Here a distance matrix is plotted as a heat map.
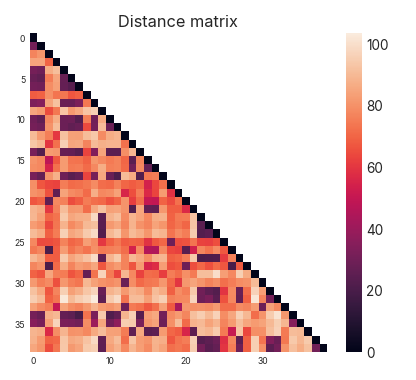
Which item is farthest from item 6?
32
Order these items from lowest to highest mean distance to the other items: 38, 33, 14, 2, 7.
14, 2, 38, 33, 7
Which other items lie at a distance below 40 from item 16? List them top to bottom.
13, 15, 21, 36
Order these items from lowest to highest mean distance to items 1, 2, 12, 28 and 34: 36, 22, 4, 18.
4, 18, 36, 22
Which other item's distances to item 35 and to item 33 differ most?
12
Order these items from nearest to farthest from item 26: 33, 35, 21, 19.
21, 19, 33, 35
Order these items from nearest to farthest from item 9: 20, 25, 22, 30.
22, 25, 20, 30
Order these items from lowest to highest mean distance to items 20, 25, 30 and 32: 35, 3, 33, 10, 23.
23, 33, 3, 10, 35
